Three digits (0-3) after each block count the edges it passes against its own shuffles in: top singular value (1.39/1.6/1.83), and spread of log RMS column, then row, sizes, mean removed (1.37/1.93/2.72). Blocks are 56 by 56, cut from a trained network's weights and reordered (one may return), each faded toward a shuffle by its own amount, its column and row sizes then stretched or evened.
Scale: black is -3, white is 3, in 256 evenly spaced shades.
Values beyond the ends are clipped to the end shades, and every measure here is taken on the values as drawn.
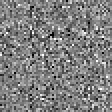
1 1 1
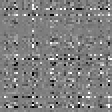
2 3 3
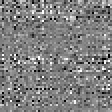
1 2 3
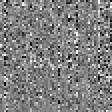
0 3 1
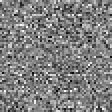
2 0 2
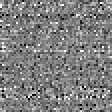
0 1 2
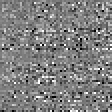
0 2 3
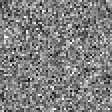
0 0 0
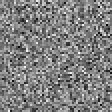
2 1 0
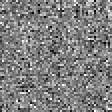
1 1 1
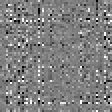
1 3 2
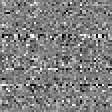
3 1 3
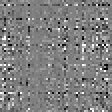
1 3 3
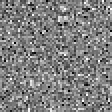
0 0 0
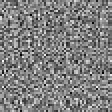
3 0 0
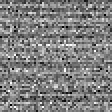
3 0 1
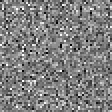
1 1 1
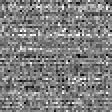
3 1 2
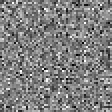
2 1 1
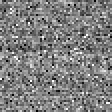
0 0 0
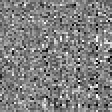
2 2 1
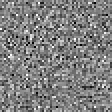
1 1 2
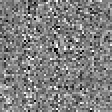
0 2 1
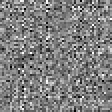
3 2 1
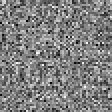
2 0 0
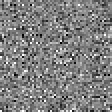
1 1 2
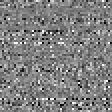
1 1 3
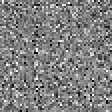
0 2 1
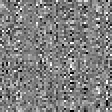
2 3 0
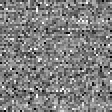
0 0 0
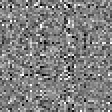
2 2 2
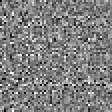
3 1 2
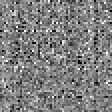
0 0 2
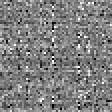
1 2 0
